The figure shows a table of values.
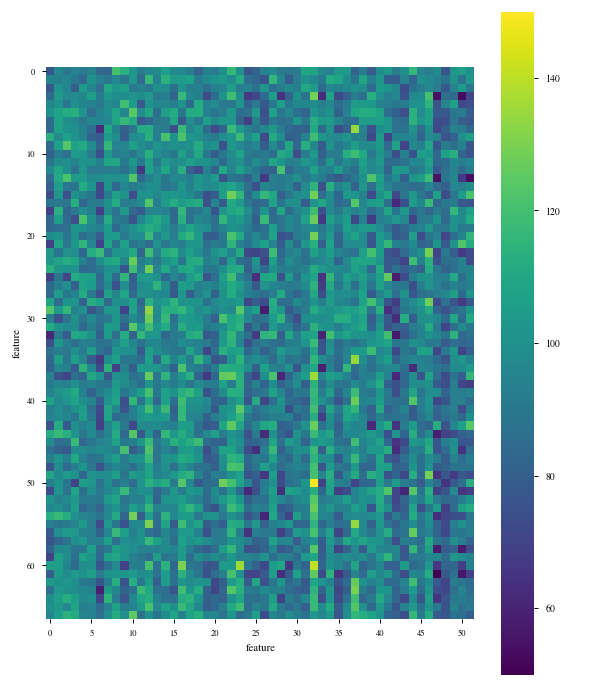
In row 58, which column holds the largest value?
32
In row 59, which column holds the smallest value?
0
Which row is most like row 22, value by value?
28
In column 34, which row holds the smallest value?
13
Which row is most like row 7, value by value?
63
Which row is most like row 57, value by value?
19
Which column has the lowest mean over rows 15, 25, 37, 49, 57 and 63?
42
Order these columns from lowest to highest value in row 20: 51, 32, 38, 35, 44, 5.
35, 5, 38, 44, 51, 32
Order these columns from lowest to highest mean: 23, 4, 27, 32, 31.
31, 4, 27, 23, 32
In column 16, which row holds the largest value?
60
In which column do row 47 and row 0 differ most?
37
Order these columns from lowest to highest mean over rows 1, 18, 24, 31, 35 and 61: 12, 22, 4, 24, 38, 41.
24, 41, 4, 38, 22, 12
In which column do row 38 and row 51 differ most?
41
